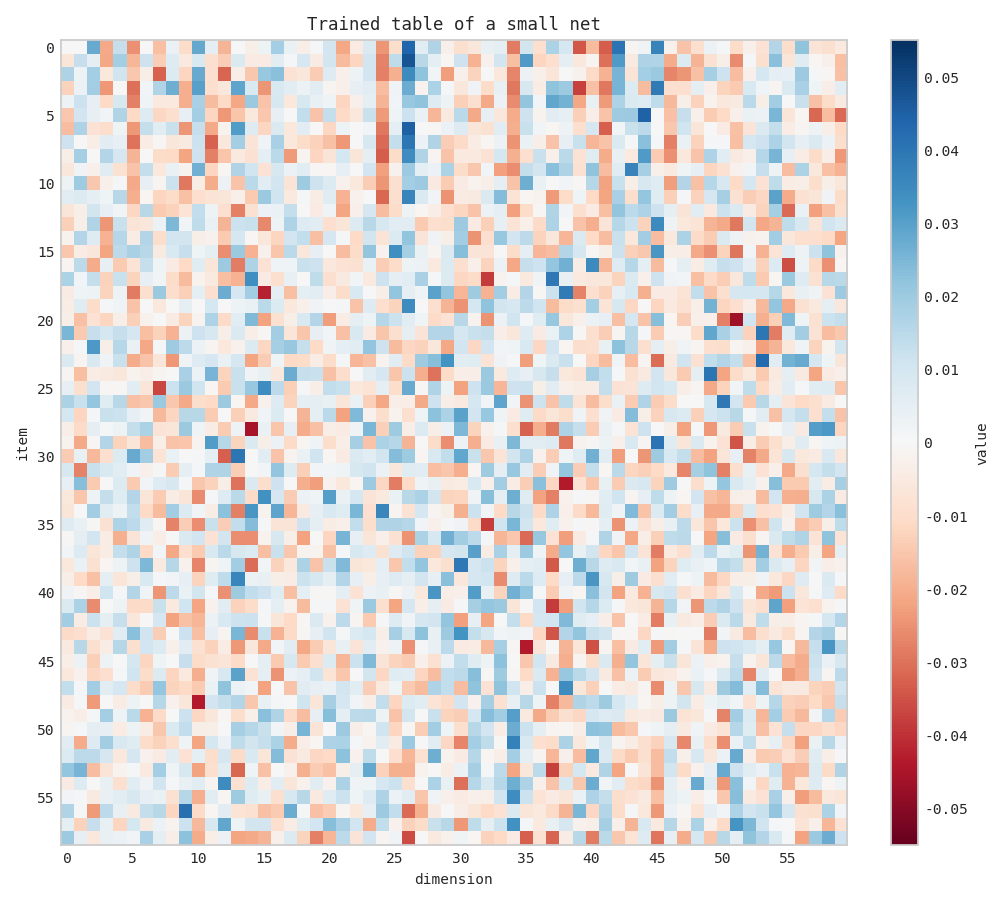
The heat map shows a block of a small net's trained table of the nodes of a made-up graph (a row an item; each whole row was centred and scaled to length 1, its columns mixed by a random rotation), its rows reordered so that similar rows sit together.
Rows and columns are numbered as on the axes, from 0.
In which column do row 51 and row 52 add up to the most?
34
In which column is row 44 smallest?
35
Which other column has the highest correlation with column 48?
12
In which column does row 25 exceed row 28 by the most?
14
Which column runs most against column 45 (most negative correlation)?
51
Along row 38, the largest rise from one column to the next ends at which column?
30
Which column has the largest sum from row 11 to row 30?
26
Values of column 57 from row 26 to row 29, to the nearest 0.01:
-0.01 -0.01 0.03 0
